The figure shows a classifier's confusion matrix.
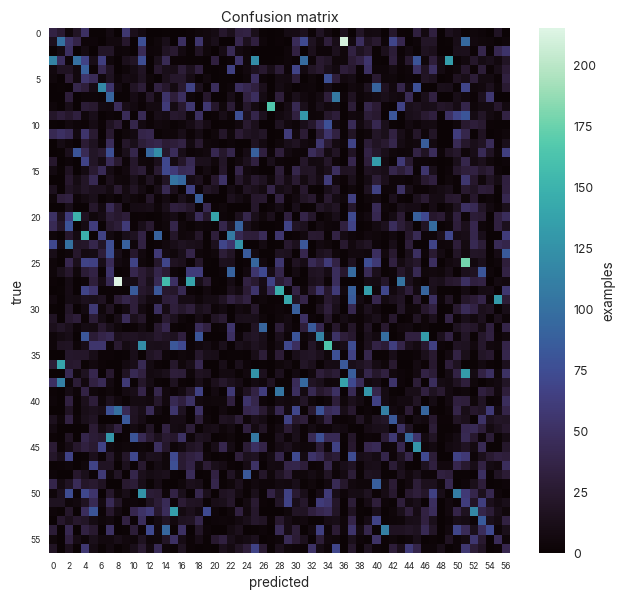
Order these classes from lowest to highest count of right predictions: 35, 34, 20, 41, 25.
35, 25, 41, 20, 34
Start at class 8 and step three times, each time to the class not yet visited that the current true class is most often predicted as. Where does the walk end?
40
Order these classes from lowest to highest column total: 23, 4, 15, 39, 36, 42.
36, 23, 42, 39, 15, 4
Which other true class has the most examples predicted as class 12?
13
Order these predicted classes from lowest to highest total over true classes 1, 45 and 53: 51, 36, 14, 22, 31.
22, 14, 31, 51, 36
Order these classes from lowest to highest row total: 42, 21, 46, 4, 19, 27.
19, 42, 4, 21, 46, 27
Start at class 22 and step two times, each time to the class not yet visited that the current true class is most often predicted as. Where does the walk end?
30
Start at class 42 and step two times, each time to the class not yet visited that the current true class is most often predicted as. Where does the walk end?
31
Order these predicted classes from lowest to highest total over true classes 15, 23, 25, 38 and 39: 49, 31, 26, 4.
49, 26, 4, 31
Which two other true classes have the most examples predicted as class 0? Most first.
3, 23
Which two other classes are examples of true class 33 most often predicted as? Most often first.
46, 41
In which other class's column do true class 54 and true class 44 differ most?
25
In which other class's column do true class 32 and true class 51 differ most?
26
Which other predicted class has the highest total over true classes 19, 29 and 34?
37
